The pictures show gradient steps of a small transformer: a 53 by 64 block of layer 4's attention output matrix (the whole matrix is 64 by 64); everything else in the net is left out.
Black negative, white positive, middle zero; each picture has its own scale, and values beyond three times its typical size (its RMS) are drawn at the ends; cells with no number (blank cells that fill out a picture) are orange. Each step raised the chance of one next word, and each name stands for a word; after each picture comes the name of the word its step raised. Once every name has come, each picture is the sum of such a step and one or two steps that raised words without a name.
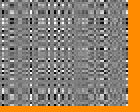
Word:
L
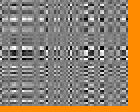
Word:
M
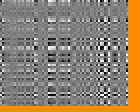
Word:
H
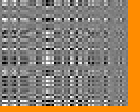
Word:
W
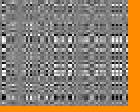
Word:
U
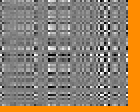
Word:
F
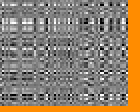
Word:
L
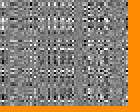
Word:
W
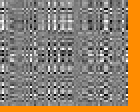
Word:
F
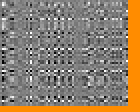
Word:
W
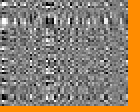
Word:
L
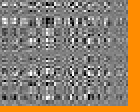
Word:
U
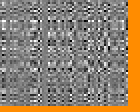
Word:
L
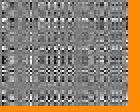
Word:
M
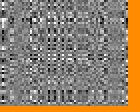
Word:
M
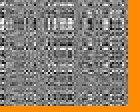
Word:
L
